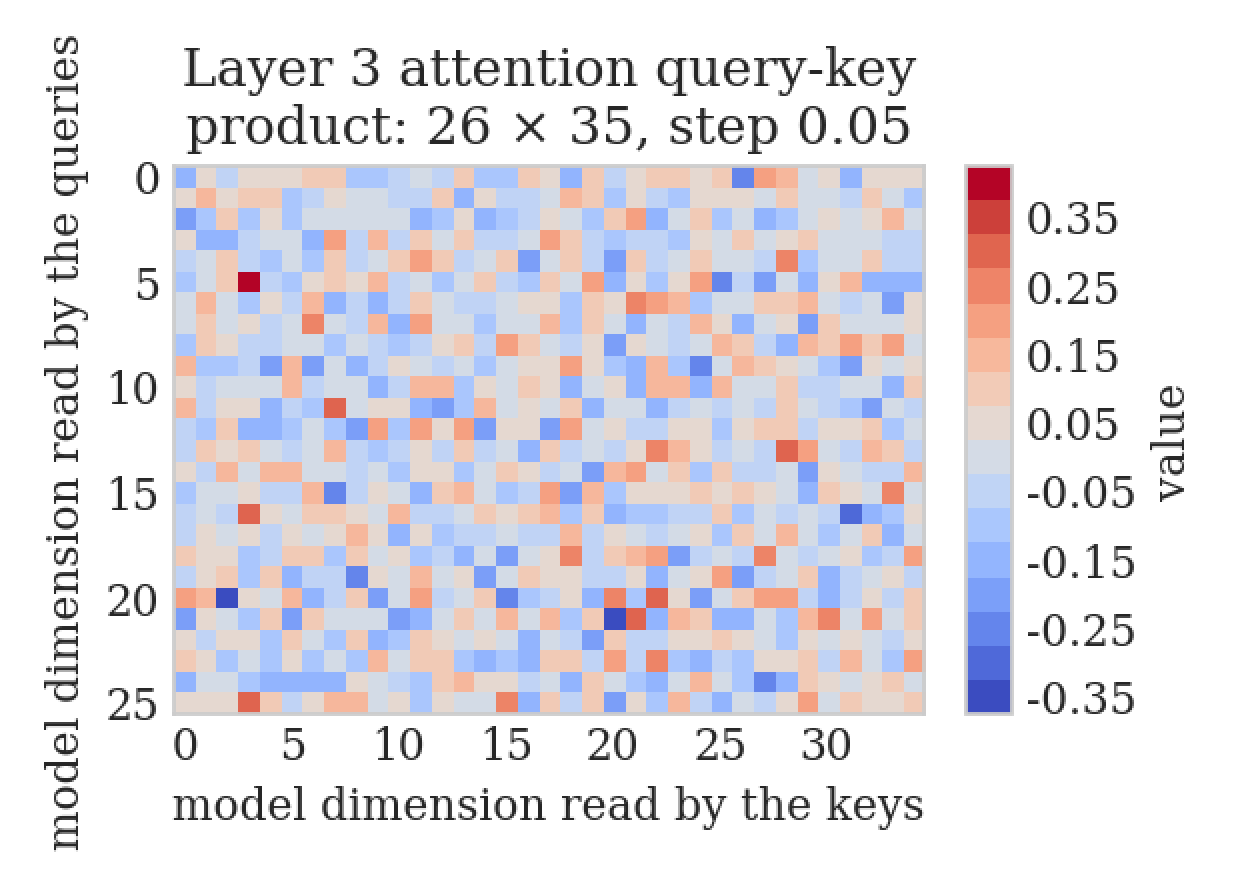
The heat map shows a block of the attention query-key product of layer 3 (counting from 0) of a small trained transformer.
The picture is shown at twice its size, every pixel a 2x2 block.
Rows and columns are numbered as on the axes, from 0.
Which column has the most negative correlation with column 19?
20
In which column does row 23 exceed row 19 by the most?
22
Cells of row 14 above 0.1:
6
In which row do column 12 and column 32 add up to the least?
11
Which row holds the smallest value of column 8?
19
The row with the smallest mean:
24
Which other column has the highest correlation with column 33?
13
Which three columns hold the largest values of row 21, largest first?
21, 30, 32
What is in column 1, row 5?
0
